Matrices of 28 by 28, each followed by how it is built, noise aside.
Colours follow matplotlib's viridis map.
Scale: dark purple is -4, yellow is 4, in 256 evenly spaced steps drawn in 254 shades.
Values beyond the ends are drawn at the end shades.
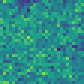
smooth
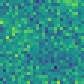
smooth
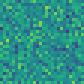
repeating columns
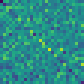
diagonal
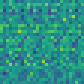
repeating columns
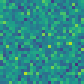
repeating columns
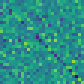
diagonal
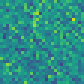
Toeplitz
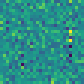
uneven columns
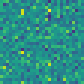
uneven columns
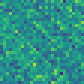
Toeplitz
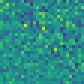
upper triangular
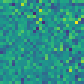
upper triangular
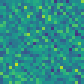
Toeplitz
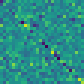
diagonal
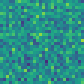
repeating columns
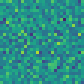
repeating columns
